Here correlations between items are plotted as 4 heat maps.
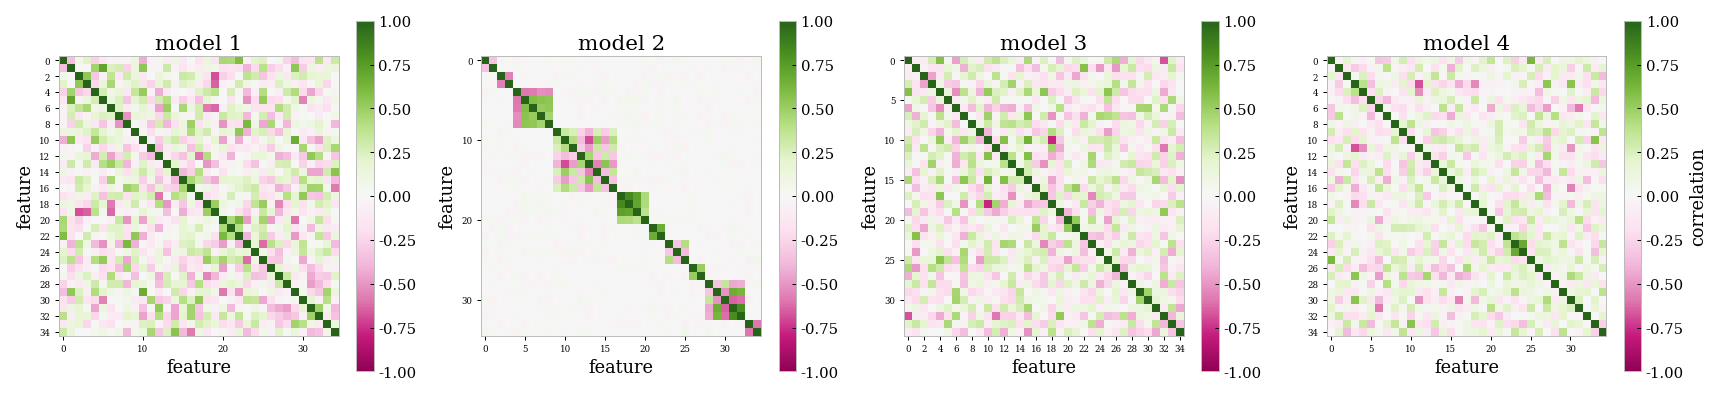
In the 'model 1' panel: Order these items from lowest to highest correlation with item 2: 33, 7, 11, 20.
20, 7, 11, 33
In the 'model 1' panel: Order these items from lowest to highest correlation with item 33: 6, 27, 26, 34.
27, 6, 26, 34
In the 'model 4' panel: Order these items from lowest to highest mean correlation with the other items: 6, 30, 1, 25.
6, 30, 1, 25
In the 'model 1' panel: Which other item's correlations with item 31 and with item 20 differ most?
21
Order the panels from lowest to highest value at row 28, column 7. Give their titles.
model 3, model 2, model 1, model 4
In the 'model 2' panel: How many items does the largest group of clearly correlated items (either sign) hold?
8
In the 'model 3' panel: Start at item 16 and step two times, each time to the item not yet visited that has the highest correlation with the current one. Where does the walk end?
20
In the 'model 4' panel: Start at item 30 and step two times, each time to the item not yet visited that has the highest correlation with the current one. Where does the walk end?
27
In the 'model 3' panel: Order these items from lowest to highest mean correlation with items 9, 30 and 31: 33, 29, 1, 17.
17, 1, 29, 33
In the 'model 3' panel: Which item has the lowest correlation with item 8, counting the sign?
6
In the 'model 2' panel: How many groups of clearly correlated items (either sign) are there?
10
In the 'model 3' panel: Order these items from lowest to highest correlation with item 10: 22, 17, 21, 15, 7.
22, 21, 17, 7, 15
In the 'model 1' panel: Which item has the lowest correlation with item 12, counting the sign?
17
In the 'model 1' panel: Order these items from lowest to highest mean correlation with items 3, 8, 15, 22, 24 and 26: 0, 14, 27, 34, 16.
34, 14, 27, 0, 16
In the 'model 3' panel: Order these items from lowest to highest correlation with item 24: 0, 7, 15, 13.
13, 0, 15, 7
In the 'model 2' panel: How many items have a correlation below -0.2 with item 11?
3
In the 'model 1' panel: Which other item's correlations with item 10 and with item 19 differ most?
6
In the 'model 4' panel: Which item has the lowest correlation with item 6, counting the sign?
31
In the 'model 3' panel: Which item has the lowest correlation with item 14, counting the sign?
1
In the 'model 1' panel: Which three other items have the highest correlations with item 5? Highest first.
1, 25, 13
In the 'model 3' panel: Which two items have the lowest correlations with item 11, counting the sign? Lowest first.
32, 19
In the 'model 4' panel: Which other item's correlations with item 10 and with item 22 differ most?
33
